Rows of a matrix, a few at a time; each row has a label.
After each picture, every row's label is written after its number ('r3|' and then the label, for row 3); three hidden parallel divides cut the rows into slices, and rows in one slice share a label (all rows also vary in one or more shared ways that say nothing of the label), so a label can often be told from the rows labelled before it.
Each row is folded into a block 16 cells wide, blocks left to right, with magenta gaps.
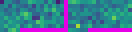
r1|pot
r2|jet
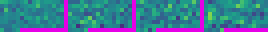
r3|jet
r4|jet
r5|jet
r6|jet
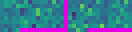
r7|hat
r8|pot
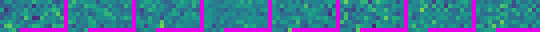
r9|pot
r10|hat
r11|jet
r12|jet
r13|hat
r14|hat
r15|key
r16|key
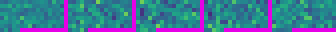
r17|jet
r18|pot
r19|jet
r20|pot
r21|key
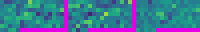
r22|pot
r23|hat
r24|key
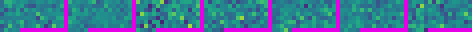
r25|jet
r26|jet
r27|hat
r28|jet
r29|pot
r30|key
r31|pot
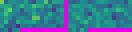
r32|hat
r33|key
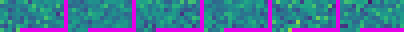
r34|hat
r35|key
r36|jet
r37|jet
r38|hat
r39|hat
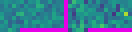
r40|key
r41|pot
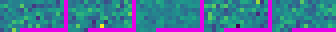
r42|key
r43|pot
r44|jet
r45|hat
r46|pot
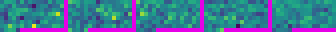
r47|pot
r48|hat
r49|hat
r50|jet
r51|jet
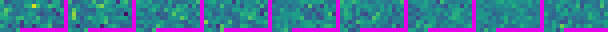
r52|jet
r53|hat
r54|hat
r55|hat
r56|pot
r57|hat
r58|jet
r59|jet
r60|jet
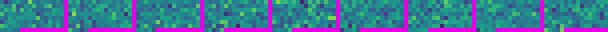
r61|pot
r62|jet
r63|key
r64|hat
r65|hat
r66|key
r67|jet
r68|jet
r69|hat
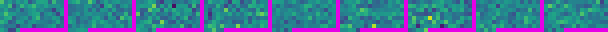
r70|hat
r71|jet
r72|jet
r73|pot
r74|jet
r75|pot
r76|jet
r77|key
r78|jet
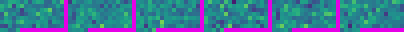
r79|hat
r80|pot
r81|jet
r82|hat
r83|pot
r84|jet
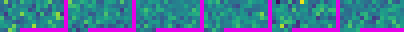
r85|pot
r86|hat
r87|key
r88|key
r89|pot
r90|key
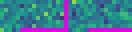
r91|key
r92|key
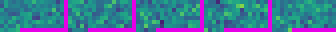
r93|key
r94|jet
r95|key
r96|key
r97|jet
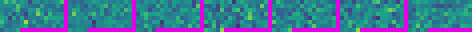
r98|hat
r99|key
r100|key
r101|hat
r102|jet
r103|jet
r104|key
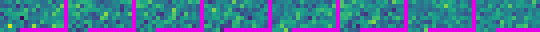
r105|pot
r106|hat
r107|hat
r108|pot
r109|pot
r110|hat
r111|jet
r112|key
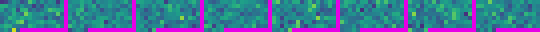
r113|pot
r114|key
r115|hat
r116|key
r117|hat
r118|jet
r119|hat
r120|jet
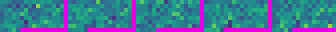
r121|pot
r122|pot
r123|hat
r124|pot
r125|pot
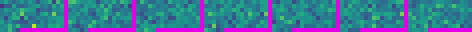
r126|pot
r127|hat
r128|key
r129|jet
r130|key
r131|jet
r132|key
